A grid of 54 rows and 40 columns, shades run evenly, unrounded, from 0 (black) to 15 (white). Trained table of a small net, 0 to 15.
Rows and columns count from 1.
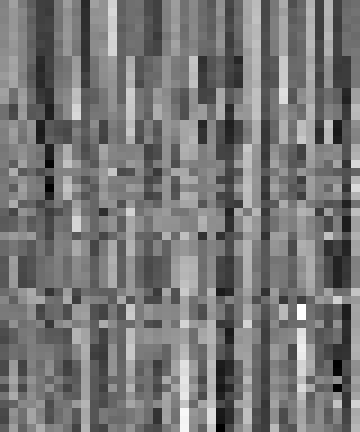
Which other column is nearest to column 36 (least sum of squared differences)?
5
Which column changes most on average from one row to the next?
38
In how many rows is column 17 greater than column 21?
5
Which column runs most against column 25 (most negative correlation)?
21
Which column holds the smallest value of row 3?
10
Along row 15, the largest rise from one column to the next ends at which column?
40
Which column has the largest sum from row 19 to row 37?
28
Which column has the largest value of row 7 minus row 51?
13
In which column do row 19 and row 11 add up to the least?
6
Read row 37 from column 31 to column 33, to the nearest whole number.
9 6 7
